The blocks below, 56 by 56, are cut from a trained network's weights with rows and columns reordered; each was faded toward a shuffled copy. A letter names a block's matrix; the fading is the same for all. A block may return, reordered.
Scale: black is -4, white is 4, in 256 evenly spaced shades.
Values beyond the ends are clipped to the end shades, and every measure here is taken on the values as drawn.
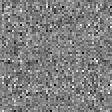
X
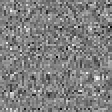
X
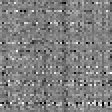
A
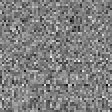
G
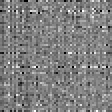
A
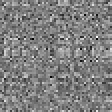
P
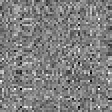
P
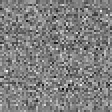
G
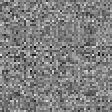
P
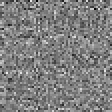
G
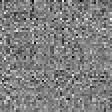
X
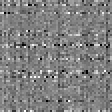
A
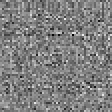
G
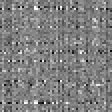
A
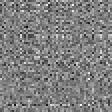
P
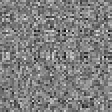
P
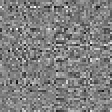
P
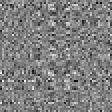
P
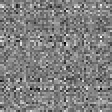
P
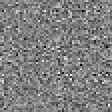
X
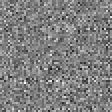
G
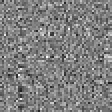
G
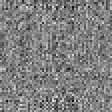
P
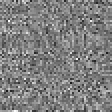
G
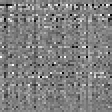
A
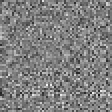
G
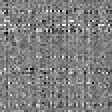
A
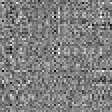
P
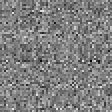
G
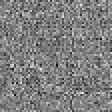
G
